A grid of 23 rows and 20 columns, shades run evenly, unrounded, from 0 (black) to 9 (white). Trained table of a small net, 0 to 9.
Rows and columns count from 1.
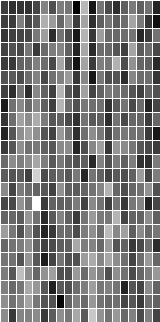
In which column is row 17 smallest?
6
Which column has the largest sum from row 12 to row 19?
5
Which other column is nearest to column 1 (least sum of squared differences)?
19
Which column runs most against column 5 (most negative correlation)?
11
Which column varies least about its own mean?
13
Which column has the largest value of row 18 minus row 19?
10
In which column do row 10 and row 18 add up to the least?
20
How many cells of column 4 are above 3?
18
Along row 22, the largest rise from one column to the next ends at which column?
9
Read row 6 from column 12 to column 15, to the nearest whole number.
1 4 3 3
